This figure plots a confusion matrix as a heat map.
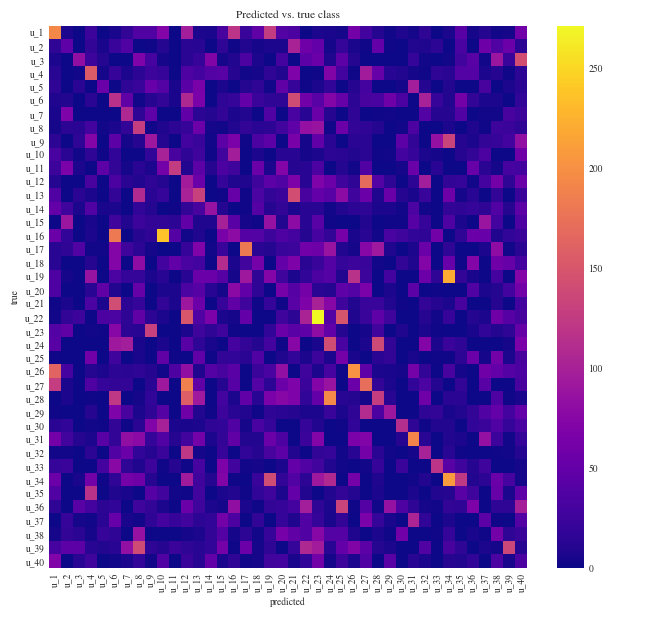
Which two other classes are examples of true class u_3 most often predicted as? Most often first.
u_40, u_38
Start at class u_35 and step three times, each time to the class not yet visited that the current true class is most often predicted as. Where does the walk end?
u_12
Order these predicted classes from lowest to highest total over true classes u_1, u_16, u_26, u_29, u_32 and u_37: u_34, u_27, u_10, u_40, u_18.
u_34, u_18, u_40, u_27, u_10
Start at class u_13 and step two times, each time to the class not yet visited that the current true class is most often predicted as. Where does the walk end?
u_6
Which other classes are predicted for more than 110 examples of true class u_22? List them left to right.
u_12, u_23, u_25
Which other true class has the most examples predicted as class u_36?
u_18
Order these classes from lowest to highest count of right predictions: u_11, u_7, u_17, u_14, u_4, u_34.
u_14, u_7, u_11, u_4, u_17, u_34
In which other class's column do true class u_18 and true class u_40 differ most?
u_15
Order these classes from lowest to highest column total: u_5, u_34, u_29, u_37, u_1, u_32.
u_5, u_29, u_37, u_32, u_34, u_1
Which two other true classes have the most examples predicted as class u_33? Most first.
u_9, u_16
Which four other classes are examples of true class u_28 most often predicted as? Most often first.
u_24, u_12, u_6, u_13
